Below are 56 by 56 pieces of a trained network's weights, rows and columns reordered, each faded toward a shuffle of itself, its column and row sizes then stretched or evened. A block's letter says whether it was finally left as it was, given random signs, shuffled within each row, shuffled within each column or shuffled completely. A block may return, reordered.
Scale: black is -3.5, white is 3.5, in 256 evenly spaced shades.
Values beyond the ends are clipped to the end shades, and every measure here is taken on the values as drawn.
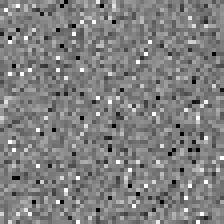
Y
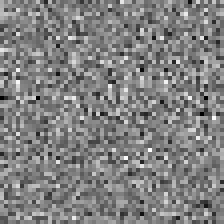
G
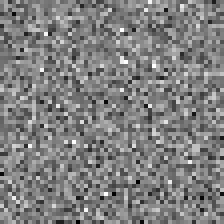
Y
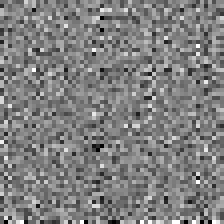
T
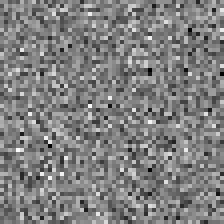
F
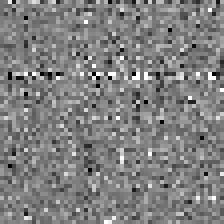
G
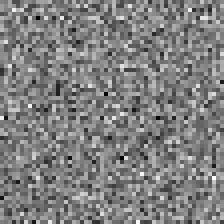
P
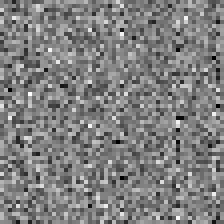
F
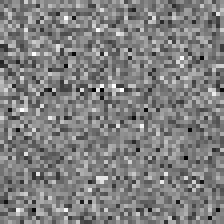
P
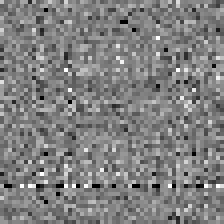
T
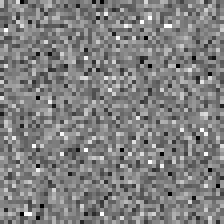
Y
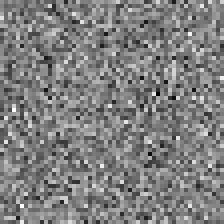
Y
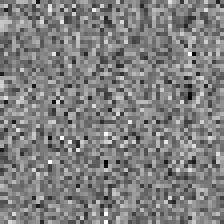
T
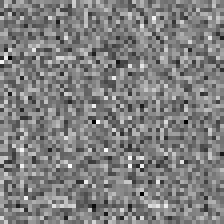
G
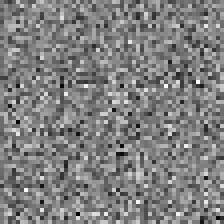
G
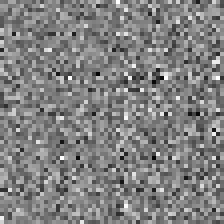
G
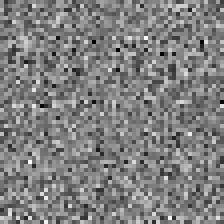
P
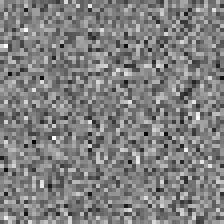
F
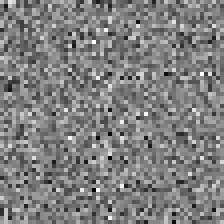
G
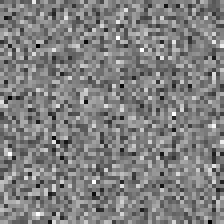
F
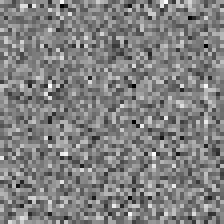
G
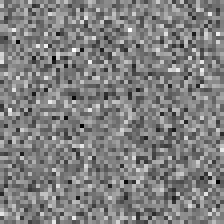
Y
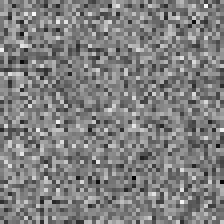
G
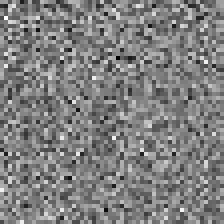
T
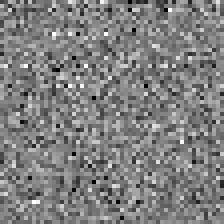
P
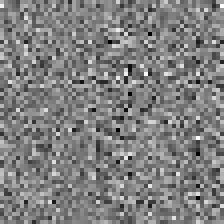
T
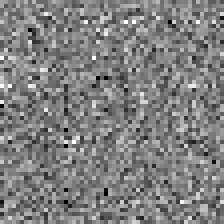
G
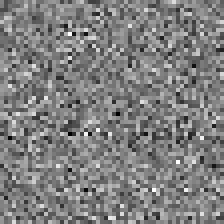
G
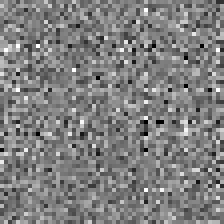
G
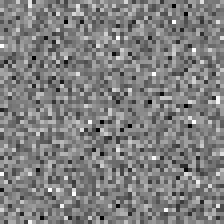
Y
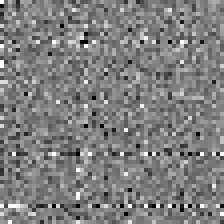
G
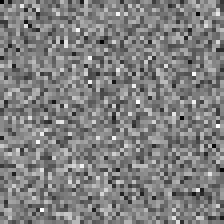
Y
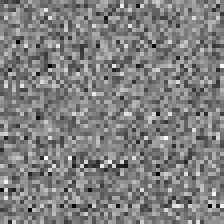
P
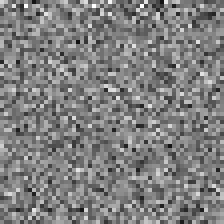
P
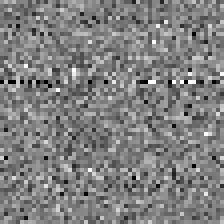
P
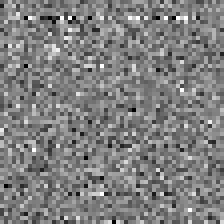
P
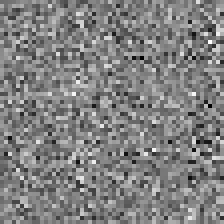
G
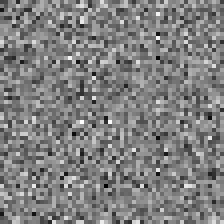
G
